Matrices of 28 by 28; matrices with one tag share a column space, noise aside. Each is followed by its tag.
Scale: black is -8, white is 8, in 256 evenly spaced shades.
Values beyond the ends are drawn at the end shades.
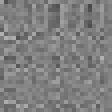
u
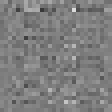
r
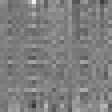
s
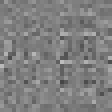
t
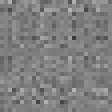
r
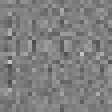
t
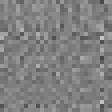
u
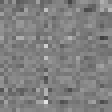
r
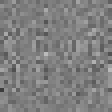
t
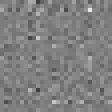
r
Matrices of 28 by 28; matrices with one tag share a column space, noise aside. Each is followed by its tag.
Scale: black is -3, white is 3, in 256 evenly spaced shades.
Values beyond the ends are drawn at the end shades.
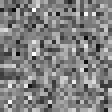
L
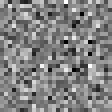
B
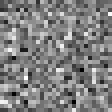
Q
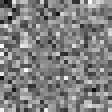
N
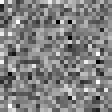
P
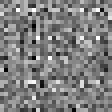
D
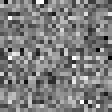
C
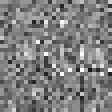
B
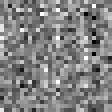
D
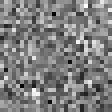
L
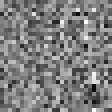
Q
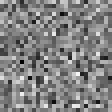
C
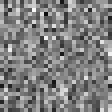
L
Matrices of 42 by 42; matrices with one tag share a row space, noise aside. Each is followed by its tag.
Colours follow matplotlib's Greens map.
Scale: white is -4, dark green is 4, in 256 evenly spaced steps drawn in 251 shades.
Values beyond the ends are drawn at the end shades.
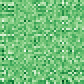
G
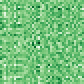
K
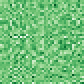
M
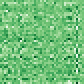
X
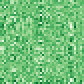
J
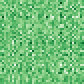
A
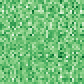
A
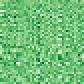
K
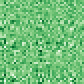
J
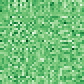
M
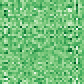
X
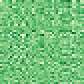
M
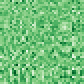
M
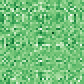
J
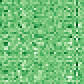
X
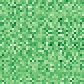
A
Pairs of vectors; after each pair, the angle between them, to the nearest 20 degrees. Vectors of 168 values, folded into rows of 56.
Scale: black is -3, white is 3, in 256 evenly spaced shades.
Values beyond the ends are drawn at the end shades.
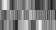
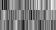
140 degrees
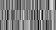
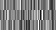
160 degrees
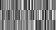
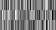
140 degrees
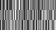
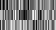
40 degrees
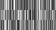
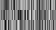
160 degrees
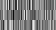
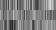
140 degrees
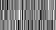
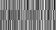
120 degrees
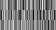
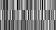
160 degrees
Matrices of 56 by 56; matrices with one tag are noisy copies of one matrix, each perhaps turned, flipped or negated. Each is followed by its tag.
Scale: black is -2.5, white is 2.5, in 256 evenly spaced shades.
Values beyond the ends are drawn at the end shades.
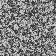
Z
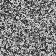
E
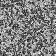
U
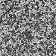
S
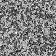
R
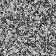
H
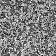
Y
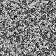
H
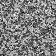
R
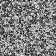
S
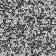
S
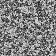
R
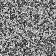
E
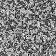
H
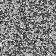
E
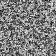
Y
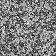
S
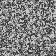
Y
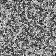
U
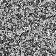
E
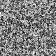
E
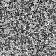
Y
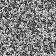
Z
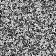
R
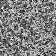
Z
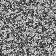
Z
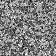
R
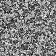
R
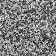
H
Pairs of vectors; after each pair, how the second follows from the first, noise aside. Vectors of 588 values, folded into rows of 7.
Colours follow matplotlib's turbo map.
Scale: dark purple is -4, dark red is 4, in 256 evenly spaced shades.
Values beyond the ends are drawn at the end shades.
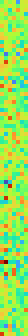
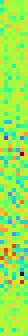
reversed, negated, partly zeroed.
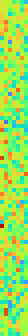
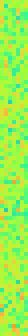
wrapped around, shrunk.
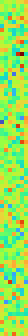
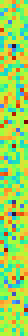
wrapped around, negated.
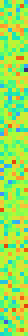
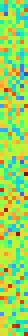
wrapped around, negated.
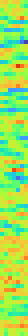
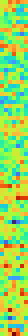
wrapped around, negated.
